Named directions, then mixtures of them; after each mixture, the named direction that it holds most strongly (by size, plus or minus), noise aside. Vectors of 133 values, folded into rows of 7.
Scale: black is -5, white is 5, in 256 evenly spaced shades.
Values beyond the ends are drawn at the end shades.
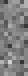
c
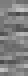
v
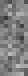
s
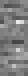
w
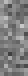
s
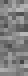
v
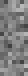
c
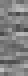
v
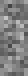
s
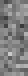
s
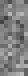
s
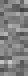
v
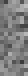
c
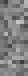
c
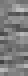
v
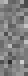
c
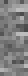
v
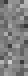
c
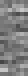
v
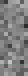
c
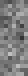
s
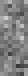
s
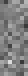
c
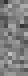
c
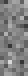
c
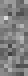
s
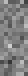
c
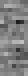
w
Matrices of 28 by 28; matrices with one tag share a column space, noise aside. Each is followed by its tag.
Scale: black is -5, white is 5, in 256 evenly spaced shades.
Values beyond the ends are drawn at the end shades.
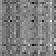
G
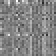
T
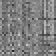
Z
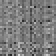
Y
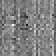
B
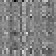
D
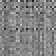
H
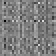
G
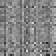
Y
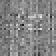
B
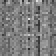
T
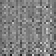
Y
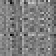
T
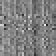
B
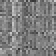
D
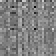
H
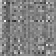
G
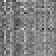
H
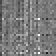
Z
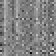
Z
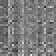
Y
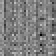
Z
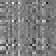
G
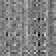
Z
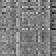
H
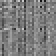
H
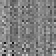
Y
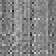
Z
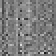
Z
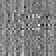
B
